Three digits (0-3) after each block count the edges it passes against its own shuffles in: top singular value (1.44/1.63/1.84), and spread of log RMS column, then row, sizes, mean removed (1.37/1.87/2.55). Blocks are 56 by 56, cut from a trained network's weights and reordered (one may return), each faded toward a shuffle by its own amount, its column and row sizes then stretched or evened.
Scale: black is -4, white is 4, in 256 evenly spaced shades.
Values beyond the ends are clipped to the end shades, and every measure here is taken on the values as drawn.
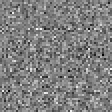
2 0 2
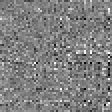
3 2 2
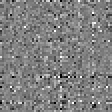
2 2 2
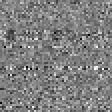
3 0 3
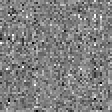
1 2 0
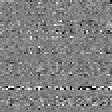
2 1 3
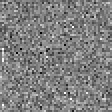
0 0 0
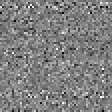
1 1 2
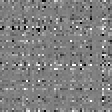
0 3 3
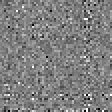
2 2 2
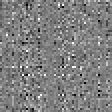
2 3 1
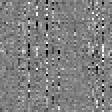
2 3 1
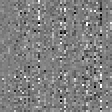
0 3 1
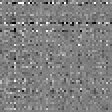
2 2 3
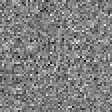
2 0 1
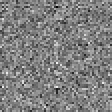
2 1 0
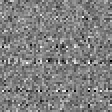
3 1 2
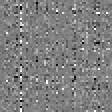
2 3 1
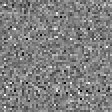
0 0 2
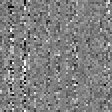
1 3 0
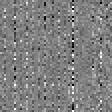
2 3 0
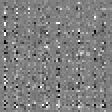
1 3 2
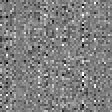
2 3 0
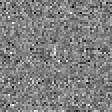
0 0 2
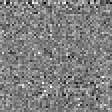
3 0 2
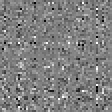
1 3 2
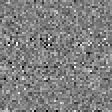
1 0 2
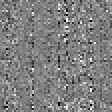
0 3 1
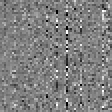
2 3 0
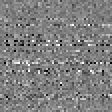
2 1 3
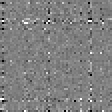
3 2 2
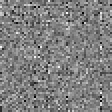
1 2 1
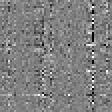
3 3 1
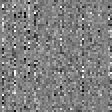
1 3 0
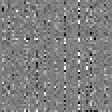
1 3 1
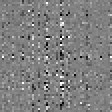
1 3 2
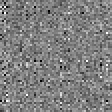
2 2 1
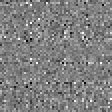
0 1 2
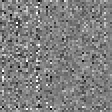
2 3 1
